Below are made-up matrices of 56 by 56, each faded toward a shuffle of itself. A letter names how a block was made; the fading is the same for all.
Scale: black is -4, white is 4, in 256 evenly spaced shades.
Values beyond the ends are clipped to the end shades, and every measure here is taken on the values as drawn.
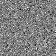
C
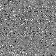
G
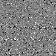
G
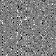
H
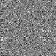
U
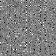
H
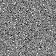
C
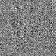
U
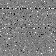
G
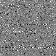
G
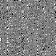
H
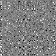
H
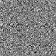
U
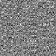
U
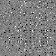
H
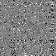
H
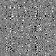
H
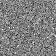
C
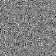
H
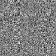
U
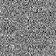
U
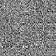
U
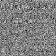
U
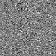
U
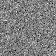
C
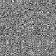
U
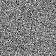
C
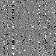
H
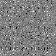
H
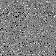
G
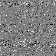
G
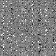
H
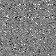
G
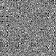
U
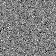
C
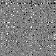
H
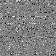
G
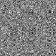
U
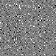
H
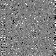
H
